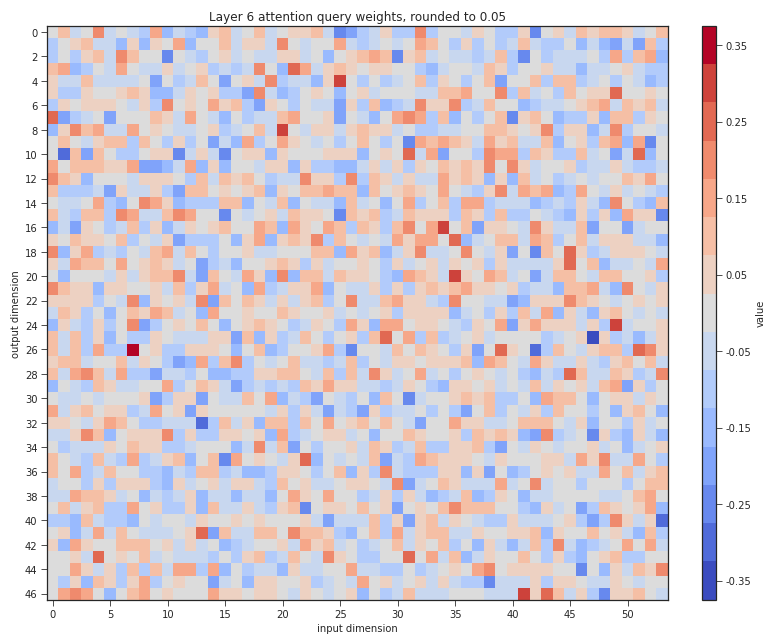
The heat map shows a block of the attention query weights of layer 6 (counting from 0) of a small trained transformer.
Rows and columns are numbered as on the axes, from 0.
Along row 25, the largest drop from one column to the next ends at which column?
47
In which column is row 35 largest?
22
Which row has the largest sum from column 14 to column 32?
16
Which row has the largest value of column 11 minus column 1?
20
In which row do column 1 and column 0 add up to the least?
10
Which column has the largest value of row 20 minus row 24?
35
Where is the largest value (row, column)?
26, 7
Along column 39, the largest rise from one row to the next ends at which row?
5
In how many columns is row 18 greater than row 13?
20
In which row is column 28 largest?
28
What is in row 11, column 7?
0.15
